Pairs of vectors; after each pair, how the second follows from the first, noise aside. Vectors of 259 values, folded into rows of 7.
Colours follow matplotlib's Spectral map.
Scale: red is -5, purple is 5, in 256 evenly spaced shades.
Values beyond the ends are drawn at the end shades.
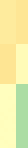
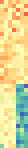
scaled up.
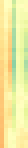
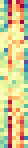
wrapped around, negated, scaled up.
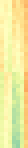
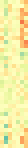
wrapped around, negated, partly zeroed.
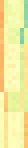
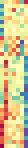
reversed, negated, scaled up.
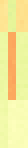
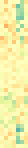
wrapped around, negated, partly zeroed.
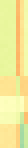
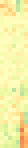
negated, partly zeroed.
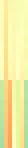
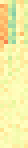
wrapped around, negated, partly zeroed.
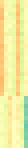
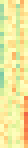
negated.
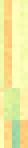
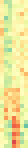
negated.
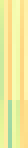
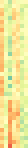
negated.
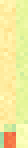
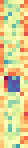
wrapped around, negated, scaled up.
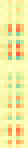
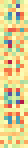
reversed, negated, scaled up.
